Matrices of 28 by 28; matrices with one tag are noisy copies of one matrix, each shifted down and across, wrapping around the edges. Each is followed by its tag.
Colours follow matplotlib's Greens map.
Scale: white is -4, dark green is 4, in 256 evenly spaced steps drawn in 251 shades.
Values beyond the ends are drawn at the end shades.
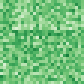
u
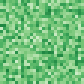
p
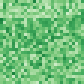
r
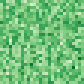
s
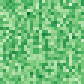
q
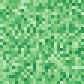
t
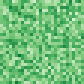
p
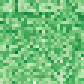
u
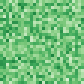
p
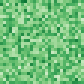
p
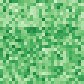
r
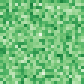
p
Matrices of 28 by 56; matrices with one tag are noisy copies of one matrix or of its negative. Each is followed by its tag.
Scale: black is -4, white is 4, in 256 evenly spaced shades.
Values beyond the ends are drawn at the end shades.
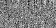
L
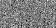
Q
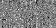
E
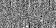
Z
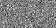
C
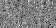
L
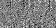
Z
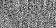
L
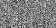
Q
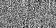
Z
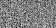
Q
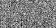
Q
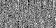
L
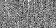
L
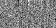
L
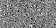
C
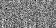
E
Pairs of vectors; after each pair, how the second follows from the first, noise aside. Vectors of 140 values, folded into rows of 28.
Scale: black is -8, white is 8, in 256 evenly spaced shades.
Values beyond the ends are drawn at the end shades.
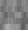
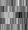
wrapped around, negated, scaled up.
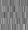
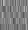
reversed.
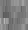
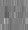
partly zeroed.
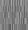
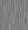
negated, shrunk.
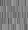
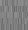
wrapped around, shrunk.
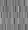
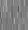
negated, partly zeroed.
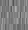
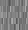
reversed.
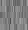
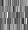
wrapped around, negated, scaled up.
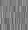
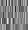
reversed, scaled up.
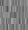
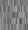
reversed.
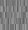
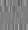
wrapped around, negated, partly zeroed.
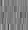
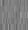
negated, shrunk.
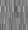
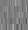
wrapped around, negated, partly zeroed.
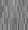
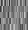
reversed, scaled up.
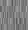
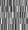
reversed, scaled up.
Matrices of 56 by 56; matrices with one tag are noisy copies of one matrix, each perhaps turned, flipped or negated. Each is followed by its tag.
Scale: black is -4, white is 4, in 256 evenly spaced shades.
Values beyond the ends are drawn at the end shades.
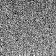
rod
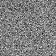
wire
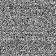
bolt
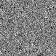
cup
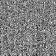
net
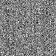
bolt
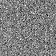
wire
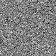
cup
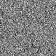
cup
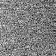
rod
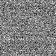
bolt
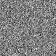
cup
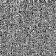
net
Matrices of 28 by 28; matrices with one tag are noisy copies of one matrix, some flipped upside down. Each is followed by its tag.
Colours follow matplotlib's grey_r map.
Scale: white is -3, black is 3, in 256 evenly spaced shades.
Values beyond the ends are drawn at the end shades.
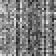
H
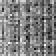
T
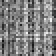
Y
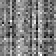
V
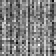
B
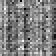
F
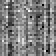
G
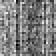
H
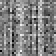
V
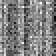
F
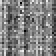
F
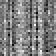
V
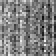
T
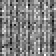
B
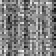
F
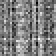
V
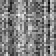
G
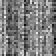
F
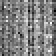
Y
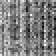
T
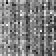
T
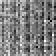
T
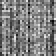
B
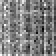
T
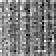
T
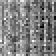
T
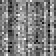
G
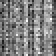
Y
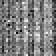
Y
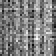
Y
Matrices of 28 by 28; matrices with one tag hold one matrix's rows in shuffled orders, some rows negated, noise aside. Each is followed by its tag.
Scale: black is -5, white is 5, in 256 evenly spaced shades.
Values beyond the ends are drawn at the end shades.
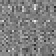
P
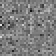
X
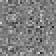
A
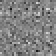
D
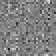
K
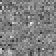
X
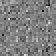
K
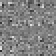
X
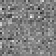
X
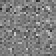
D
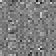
A
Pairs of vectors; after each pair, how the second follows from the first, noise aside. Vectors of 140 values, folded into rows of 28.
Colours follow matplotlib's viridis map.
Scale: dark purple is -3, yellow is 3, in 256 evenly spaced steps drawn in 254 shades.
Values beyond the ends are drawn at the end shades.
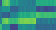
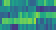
copied.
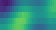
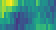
negated.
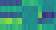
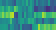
reversed, negated.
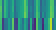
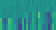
wrapped around, negated, partly zeroed.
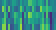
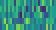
shuffled.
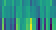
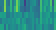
reversed, negated, shrunk.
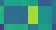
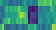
negated.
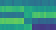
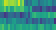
reversed, negated.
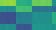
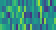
shuffled.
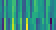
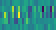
wrapped around, partly zeroed.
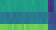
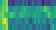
reversed, negated.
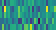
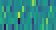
wrapped around, negated, partly zeroed.
